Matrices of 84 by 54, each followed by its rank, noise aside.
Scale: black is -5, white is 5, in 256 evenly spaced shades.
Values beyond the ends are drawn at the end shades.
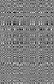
two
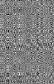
four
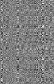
four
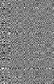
four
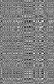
two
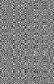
two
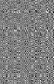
four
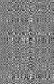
three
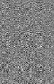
five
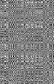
three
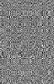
five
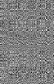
five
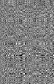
four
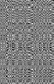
three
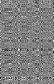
four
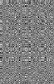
three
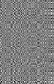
three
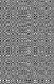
two
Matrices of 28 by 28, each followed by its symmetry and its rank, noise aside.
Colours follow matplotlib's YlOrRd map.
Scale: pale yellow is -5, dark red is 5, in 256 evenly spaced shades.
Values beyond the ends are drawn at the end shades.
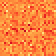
no symmetry, rank six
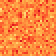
antisymmetric, rank eight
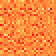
no symmetry, rank six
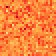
no symmetry, rank eight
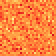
antisymmetric, rank eight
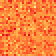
no symmetry, rank eight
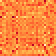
no symmetry, rank four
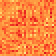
symmetric, rank four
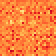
symmetric, rank six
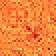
symmetric, rank six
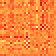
antisymmetric, rank four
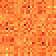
symmetric, rank four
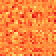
antisymmetric, rank four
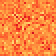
symmetric, rank six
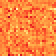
antisymmetric, rank six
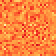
no symmetry, rank eight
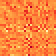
antisymmetric, rank four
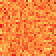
no symmetry, rank eight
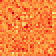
symmetric, rank eight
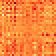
antisymmetric, rank four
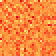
symmetric, rank six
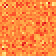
symmetric, rank six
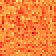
no symmetry, rank eight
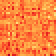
antisymmetric, rank four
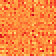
antisymmetric, rank eight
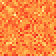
symmetric, rank eight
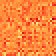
antisymmetric, rank four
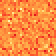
symmetric, rank six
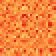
no symmetry, rank four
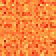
antisymmetric, rank six
